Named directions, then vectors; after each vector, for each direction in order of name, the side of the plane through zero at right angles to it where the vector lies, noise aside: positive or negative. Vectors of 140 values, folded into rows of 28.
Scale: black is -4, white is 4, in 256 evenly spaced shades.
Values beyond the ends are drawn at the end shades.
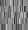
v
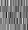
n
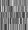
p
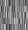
negative, negative, negative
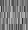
negative, negative, positive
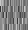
positive, positive, negative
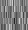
positive, positive, positive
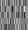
negative, positive, negative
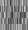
positive, positive, negative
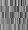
positive, negative, negative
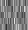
negative, positive, negative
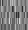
negative, positive, positive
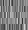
negative, negative, positive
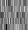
negative, positive, negative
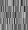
positive, negative, positive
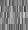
negative, negative, positive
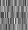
negative, positive, negative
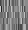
negative, negative, positive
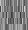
positive, positive, negative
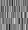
negative, negative, negative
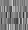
positive, positive, positive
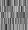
negative, positive, negative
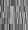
negative, negative, positive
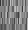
negative, positive, positive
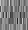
positive, positive, negative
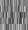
positive, positive, negative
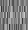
negative, negative, positive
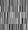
negative, negative, positive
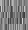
positive, positive, negative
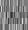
positive, positive, negative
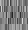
positive, positive, negative
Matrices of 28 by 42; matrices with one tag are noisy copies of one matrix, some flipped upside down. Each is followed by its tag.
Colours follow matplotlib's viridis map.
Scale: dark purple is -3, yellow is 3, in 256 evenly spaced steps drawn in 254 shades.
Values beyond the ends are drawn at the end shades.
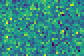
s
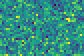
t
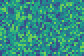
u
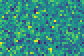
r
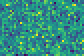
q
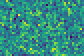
q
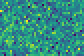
s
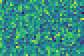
r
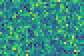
t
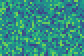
r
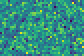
q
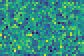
u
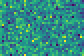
r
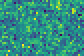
q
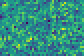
u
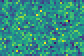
u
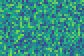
r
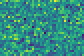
t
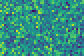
r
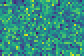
s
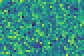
t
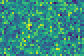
q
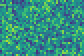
s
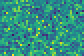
t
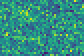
u
